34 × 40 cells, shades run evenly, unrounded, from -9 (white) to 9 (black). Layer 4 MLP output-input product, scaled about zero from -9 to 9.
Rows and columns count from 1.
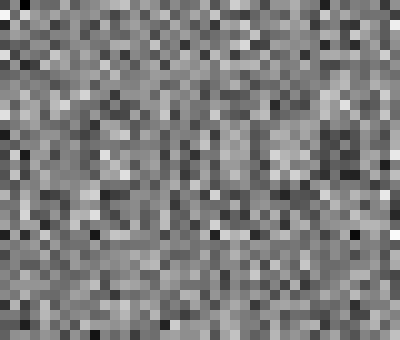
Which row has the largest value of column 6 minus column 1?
20
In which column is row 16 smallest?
40
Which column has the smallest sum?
24
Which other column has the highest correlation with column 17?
3
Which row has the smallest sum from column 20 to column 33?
7
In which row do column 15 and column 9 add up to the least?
10
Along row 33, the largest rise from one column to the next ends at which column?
33
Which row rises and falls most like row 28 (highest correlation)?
25
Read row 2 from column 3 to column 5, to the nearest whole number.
-6 -2 0
